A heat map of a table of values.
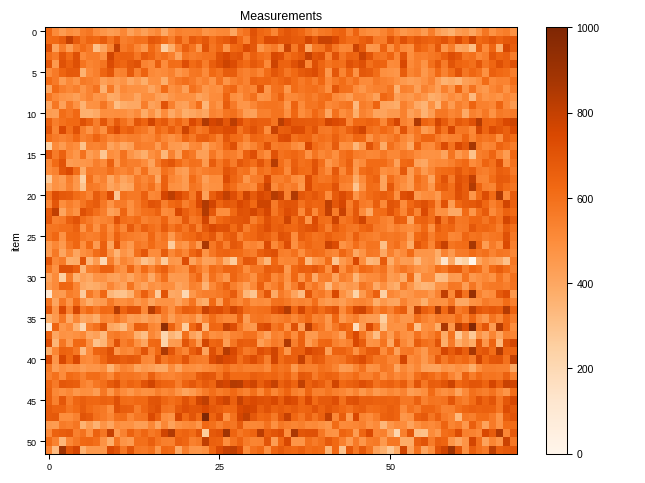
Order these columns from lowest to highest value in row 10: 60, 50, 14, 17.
14, 50, 17, 60
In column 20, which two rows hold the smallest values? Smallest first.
32, 36
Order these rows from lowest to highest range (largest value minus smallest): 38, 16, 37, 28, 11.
11, 16, 37, 38, 28
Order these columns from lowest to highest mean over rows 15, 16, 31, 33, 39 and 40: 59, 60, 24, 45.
45, 60, 59, 24
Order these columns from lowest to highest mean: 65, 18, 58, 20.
18, 20, 58, 65
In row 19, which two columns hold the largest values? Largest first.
62, 32
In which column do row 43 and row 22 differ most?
59
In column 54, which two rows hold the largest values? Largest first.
11, 34
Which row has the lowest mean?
28
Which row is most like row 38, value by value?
2
